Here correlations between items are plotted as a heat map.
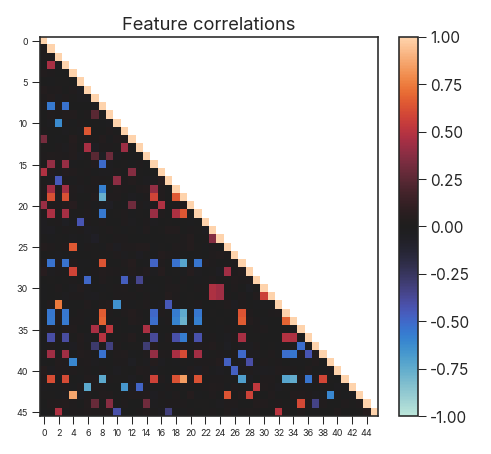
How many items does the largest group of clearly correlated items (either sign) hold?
13
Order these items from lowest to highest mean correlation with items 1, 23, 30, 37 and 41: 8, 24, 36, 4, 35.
8, 36, 35, 4, 24
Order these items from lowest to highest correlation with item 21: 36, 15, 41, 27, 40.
27, 36, 40, 15, 41
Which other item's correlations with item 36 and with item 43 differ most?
4
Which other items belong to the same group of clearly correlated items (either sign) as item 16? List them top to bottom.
0, 12, 20
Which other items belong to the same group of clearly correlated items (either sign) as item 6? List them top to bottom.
11, 13, 29, 42
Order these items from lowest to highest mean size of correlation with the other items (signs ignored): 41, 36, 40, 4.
40, 4, 36, 41
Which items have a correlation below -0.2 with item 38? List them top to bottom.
8, 27, 33, 34, 36
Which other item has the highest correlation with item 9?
35
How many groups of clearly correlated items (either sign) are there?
9
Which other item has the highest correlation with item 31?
30
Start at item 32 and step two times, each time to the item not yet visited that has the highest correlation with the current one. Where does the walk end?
45
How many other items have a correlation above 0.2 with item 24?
3
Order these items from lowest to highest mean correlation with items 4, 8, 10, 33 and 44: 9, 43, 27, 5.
5, 9, 43, 27
